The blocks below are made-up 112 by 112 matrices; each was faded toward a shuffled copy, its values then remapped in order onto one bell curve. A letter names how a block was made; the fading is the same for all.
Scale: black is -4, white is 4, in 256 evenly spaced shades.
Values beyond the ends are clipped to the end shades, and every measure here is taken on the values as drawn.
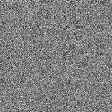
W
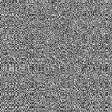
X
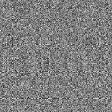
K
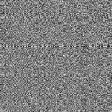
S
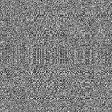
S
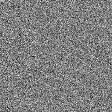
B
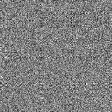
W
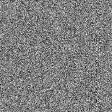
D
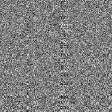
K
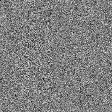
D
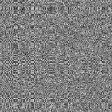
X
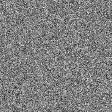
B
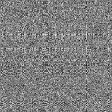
K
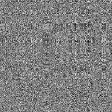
K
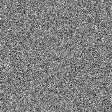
B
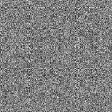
K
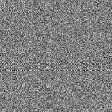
S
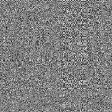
K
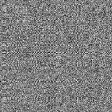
S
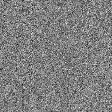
B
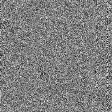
D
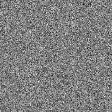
D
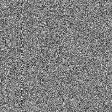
D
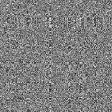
K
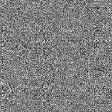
K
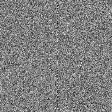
D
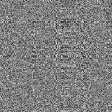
K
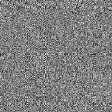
K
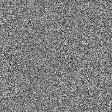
D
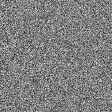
B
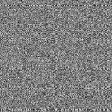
S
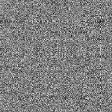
K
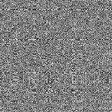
K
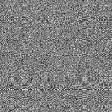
S
